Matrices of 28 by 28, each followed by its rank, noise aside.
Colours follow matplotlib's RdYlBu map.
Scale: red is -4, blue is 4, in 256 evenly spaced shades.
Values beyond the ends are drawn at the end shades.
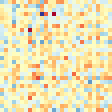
five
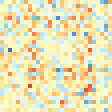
six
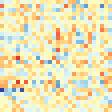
four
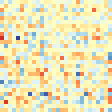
seven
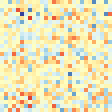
six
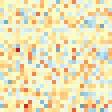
seven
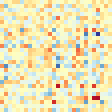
five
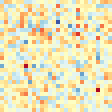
seven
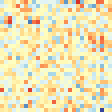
five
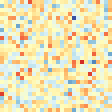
eight
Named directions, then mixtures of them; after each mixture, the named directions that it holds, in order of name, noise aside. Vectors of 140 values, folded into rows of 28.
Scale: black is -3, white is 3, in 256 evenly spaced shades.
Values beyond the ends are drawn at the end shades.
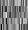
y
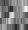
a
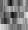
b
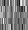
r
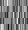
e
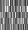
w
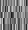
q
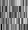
y.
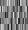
e, r.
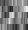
a.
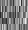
b, y.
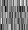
r, w, y.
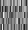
e, q, y.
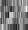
a.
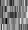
b, y.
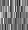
r, w.
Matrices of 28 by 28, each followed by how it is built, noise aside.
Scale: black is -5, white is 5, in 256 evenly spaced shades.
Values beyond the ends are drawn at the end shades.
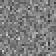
repeating rows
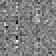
uneven columns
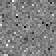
sparse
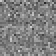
repeating columns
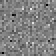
sparse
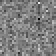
uneven columns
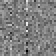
uneven columns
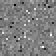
sparse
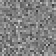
repeating rows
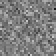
Toeplitz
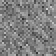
Toeplitz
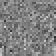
uneven columns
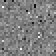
sparse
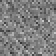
Toeplitz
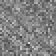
Toeplitz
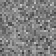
repeating rows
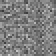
repeating rows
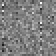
uneven columns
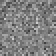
repeating columns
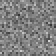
repeating columns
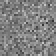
repeating rows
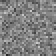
repeating rows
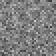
repeating columns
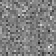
uneven columns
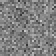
repeating rows
